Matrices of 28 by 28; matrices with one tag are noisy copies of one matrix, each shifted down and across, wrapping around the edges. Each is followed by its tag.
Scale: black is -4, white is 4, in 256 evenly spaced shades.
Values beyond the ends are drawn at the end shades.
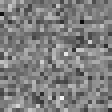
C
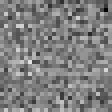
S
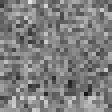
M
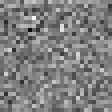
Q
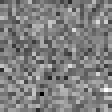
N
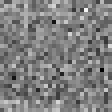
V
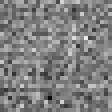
S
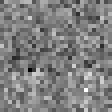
M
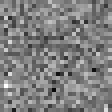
N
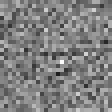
Q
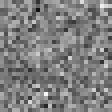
N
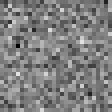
N
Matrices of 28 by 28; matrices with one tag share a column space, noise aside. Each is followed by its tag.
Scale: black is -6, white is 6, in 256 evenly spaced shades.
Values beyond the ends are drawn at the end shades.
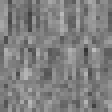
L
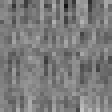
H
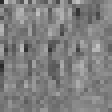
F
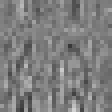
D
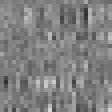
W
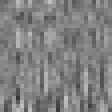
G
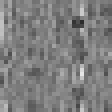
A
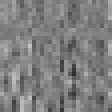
D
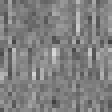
L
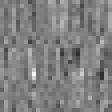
L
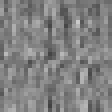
A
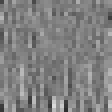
G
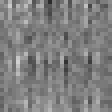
H
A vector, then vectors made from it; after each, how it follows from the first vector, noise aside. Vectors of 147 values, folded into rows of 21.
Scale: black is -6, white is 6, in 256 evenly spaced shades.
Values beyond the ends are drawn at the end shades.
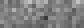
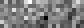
scaled up.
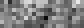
scaled up.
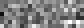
wrapped around, scaled up.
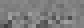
reversed, negated, partly zeroed.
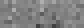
reversed, negated, partly zeroed.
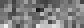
reversed, scaled up.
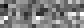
wrapped around, scaled up.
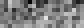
negated, scaled up.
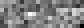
wrapped around, scaled up.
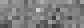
reversed, negated.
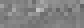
reversed, negated, partly zeroed.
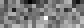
negated, scaled up.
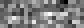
wrapped around, scaled up.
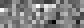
wrapped around, scaled up.
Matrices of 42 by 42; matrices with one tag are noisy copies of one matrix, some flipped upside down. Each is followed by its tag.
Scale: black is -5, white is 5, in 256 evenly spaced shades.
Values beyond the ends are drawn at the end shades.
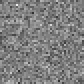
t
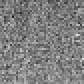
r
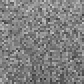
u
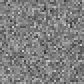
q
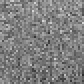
u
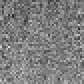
r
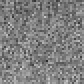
r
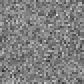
t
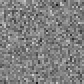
q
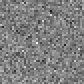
q
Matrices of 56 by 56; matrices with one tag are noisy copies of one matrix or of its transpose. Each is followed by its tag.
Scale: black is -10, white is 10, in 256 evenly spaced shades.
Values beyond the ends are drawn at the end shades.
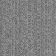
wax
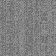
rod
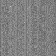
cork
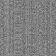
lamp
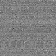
rod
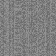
lamp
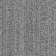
rod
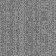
rod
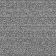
cork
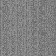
cork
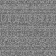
lamp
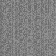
wax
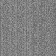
cork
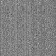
cork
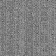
rod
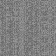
rod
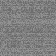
rod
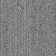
cork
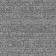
rod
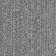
wax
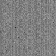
wax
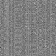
lamp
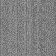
cork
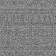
lamp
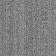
rod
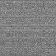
cork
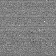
cork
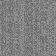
rod
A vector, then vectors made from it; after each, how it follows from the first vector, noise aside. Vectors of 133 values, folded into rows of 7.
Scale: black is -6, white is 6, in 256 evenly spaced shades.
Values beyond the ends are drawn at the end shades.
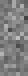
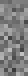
reversed, negated.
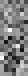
reversed, negated, scaled up.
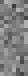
wrapped around, negated.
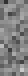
wrapped around, negated.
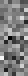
reversed, negated, scaled up.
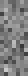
wrapped around, negated.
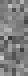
reversed, negated.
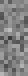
reversed, negated.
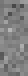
negated, partly zeroed.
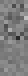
negated, partly zeroed.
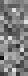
reversed, scaled up.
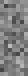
wrapped around, negated.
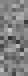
reversed, negated.
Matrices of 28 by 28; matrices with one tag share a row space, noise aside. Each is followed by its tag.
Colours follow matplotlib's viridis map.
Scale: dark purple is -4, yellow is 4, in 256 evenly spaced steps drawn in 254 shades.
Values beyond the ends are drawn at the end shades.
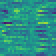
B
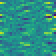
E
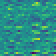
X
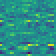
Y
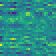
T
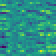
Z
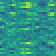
Y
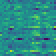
X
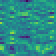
Y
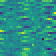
E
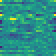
T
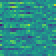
T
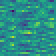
Y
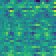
X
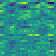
Y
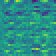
X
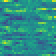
B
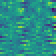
E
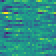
B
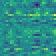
X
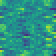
E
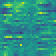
B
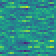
Y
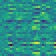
X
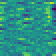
E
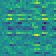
X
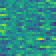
Z
